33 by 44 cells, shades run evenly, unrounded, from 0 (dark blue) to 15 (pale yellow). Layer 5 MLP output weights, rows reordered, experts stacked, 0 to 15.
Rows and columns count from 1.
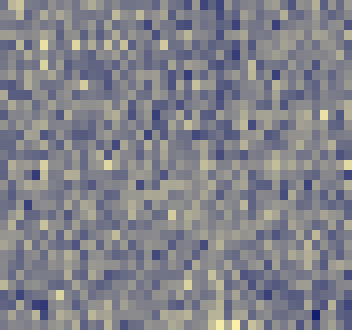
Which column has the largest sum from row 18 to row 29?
24
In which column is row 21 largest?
31
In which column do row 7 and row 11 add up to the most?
6
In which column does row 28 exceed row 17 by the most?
9
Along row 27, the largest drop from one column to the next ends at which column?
34
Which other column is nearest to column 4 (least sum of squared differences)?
38
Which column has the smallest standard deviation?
7
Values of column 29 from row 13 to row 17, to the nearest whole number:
4 4 8 6 7
